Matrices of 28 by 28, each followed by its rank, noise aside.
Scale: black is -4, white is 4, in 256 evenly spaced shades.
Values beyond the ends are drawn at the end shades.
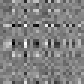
one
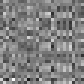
three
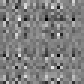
two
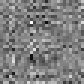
three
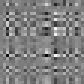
one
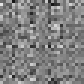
four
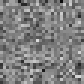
five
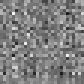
four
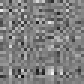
four
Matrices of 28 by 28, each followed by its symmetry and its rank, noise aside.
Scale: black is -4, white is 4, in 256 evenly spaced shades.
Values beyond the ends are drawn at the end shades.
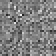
antisymmetric, rank six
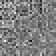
no symmetry, rank six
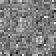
symmetric, rank five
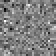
no symmetry, rank six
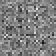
no symmetry, rank six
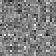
no symmetry, rank six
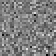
no symmetry, rank six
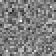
symmetric, rank seven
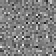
antisymmetric, rank six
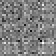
symmetric, rank five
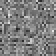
no symmetry, rank six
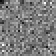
symmetric, rank six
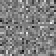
antisymmetric, rank six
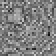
symmetric, rank seven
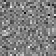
no symmetry, rank six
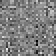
no symmetry, rank seven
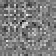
symmetric, rank five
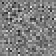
symmetric, rank seven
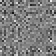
symmetric, rank five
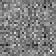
symmetric, rank six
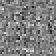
antisymmetric, rank six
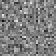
no symmetry, rank seven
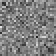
symmetric, rank seven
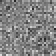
symmetric, rank six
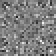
symmetric, rank seven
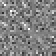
symmetric, rank seven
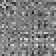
no symmetry, rank five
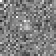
symmetric, rank six
